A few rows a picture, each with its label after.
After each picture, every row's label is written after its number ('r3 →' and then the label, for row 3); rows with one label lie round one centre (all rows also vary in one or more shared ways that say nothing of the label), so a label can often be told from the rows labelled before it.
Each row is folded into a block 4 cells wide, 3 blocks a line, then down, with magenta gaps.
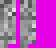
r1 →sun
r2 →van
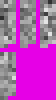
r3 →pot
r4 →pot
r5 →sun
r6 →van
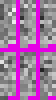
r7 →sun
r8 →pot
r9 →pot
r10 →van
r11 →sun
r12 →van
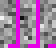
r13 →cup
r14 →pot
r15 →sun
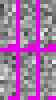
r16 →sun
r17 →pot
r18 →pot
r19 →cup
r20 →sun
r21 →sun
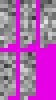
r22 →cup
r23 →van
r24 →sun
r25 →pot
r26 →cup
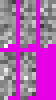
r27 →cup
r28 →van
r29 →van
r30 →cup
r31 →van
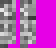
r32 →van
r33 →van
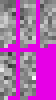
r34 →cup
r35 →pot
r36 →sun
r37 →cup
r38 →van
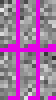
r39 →van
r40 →pot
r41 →van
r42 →van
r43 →cup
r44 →cup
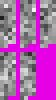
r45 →pot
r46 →sun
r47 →pot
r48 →sun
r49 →cup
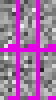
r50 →cup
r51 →sun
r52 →pot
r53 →pot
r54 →van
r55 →pot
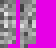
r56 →van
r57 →sun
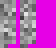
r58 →sun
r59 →van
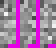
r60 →van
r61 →van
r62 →van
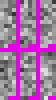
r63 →cup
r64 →van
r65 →pot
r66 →pot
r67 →van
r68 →cup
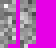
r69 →pot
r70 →cup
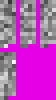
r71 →cup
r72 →van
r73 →sun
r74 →sun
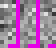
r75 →pot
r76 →sun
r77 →cup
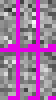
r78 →cup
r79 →van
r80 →cup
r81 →sun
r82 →van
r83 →cup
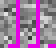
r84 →cup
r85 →pot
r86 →cup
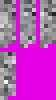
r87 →cup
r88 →cup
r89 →cup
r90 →sun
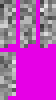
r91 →sun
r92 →pot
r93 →van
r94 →sun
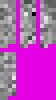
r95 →pot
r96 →cup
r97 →cup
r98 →van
